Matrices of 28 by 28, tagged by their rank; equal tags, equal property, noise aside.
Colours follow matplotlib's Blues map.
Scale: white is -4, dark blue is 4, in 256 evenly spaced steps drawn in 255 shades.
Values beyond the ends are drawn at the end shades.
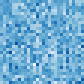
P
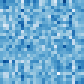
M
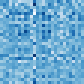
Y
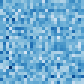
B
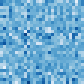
P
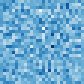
B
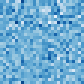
B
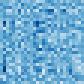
P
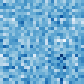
P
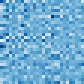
M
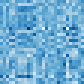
Y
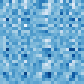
Y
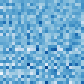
M
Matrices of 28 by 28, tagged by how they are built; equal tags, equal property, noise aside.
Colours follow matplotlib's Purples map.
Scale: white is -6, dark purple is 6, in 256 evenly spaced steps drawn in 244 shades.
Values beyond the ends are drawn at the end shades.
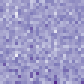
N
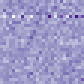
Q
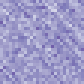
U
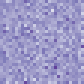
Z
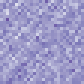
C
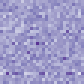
Q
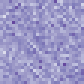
U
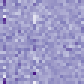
N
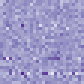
Q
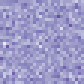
Z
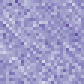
U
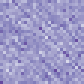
U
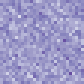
U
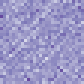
C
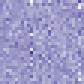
N
